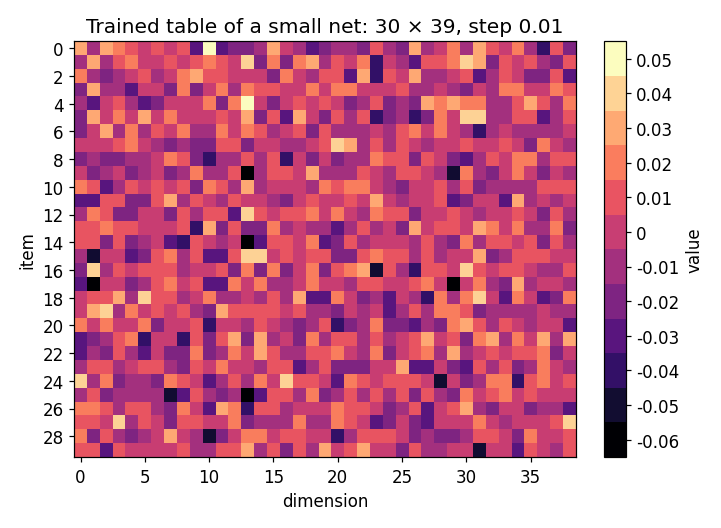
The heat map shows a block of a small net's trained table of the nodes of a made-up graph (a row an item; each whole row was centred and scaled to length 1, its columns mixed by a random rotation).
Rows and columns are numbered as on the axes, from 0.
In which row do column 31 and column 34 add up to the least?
29
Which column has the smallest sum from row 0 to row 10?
36
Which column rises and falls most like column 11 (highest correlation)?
1
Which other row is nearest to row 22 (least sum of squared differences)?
21
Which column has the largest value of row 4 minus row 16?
23
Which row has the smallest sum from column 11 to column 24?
0
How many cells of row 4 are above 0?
16
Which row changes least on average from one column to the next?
7
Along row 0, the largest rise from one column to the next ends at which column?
10
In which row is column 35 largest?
4
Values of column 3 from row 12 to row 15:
-0.02 0.01 0.01 0
